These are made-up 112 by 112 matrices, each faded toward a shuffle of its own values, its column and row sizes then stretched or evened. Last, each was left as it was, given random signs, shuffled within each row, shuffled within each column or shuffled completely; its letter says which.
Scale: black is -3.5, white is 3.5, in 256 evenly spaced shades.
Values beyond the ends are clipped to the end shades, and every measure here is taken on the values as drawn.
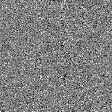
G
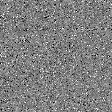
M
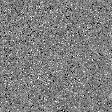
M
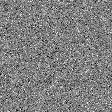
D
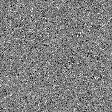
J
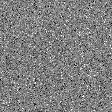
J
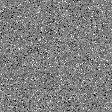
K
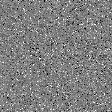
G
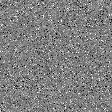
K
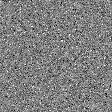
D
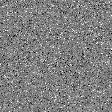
K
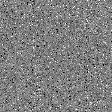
J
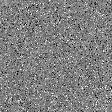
J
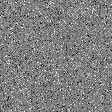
D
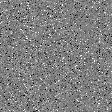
J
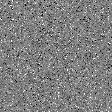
J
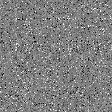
G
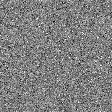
D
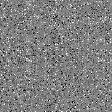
G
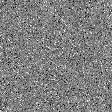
D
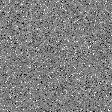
K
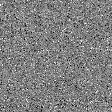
K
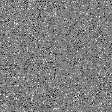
M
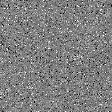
G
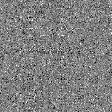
G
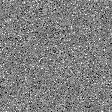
D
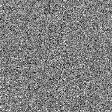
G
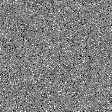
M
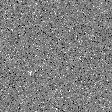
D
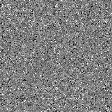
G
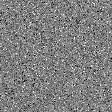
J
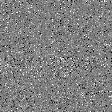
G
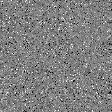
G
